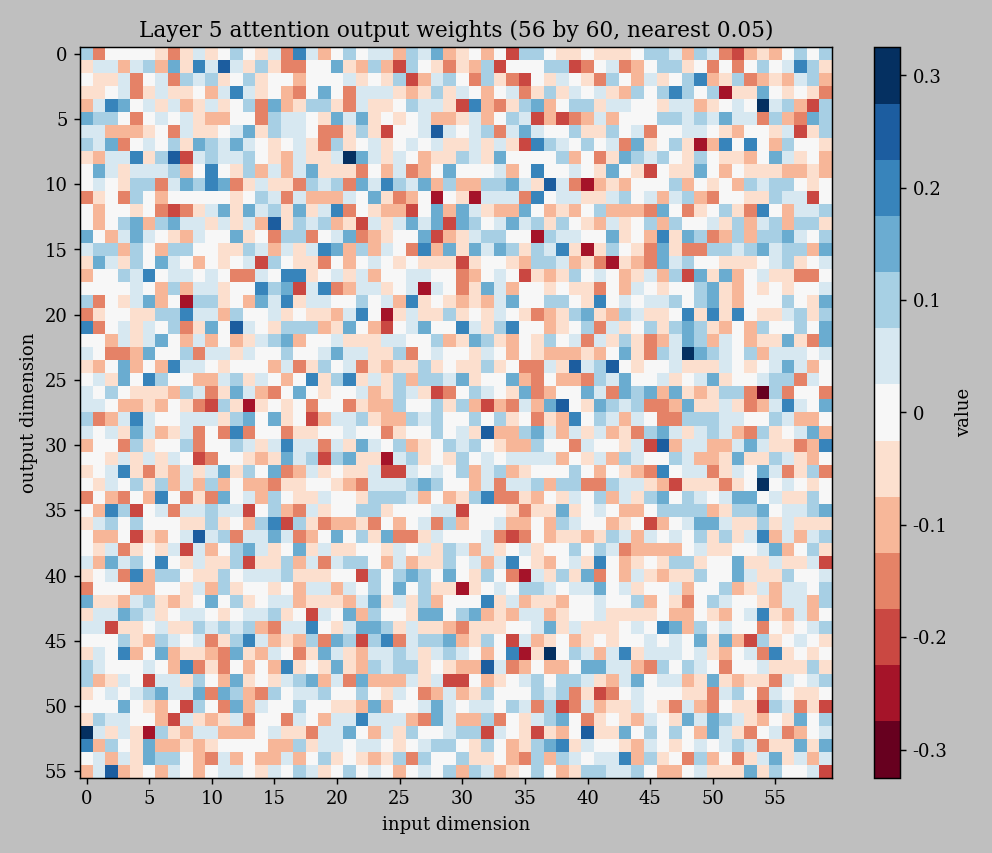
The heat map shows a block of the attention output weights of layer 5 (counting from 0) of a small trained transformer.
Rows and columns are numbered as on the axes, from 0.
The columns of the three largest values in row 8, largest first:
21, 7, 4
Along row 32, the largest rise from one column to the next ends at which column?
46
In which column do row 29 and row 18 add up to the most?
32
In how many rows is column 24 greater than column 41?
18
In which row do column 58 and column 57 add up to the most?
1
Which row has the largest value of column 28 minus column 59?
50
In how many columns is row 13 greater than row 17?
32
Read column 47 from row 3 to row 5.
0.2 0.05 0.1
